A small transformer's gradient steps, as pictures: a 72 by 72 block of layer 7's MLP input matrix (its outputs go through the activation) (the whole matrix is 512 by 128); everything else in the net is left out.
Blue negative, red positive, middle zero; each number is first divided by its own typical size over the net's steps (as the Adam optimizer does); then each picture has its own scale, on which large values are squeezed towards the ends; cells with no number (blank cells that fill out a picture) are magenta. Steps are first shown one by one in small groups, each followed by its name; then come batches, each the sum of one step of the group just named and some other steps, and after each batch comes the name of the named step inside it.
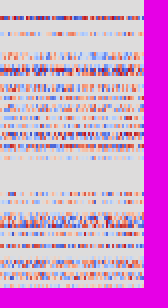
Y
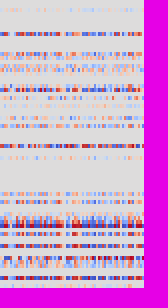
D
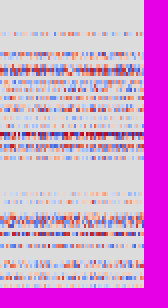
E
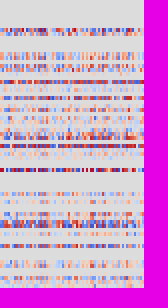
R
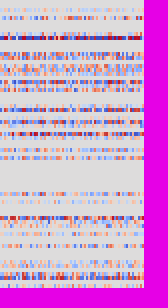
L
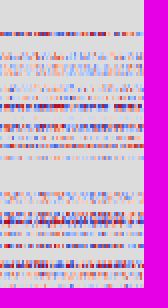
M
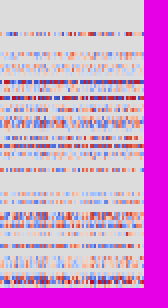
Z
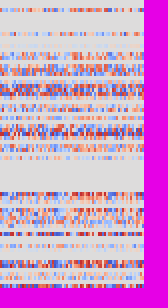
E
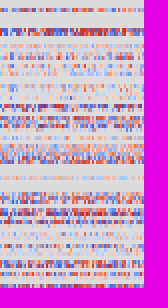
M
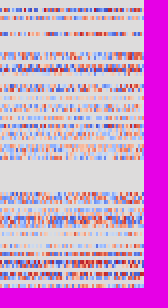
Y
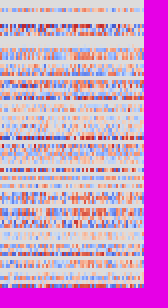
R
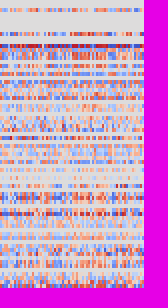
Z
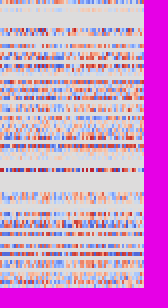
R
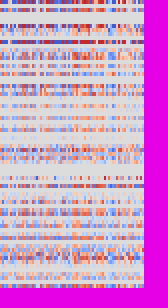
D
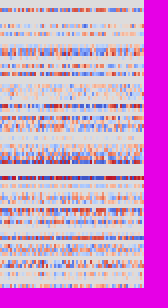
M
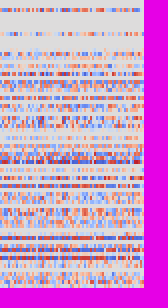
Z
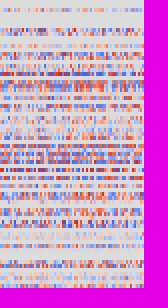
R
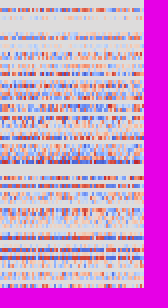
L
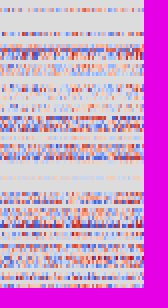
D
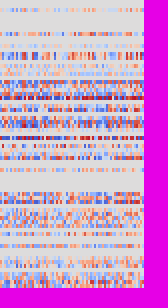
Z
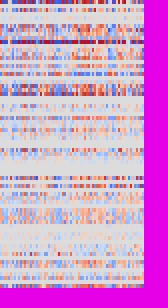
L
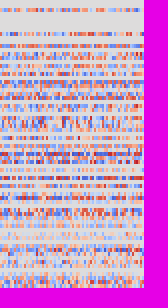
Z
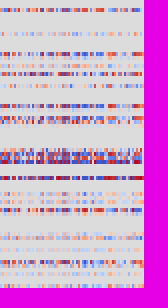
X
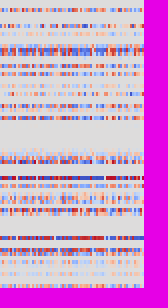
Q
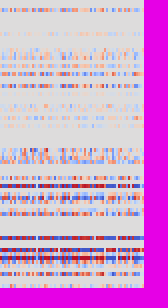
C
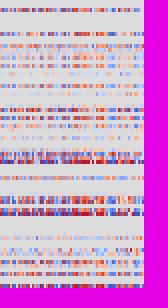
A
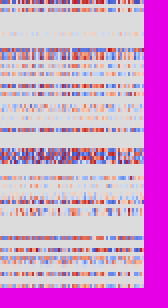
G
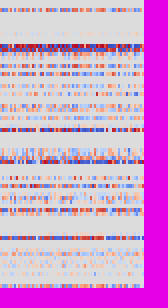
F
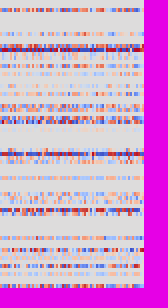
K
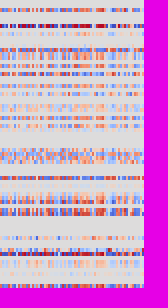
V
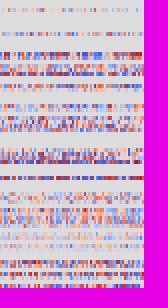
X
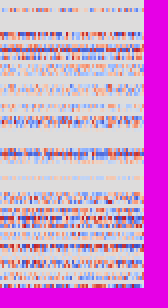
K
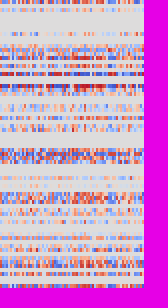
G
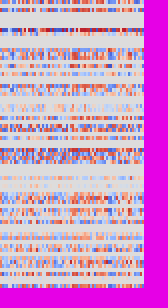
G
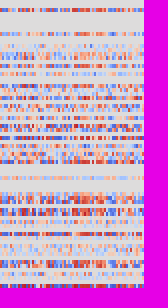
A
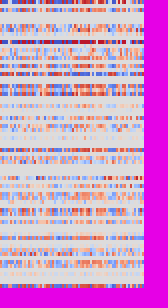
Q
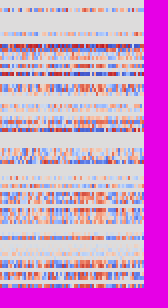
F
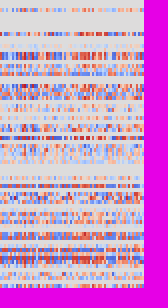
C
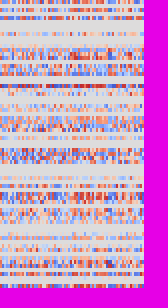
G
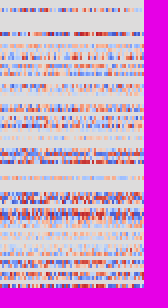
A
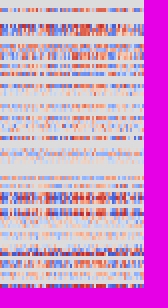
V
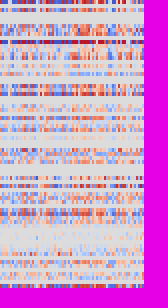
A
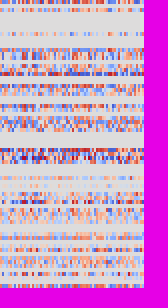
G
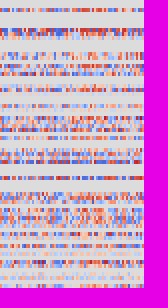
X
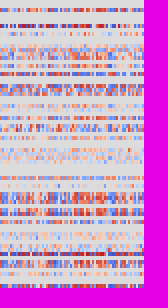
V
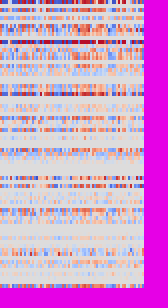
K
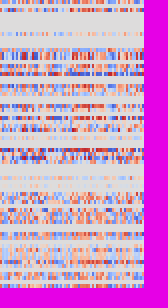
G
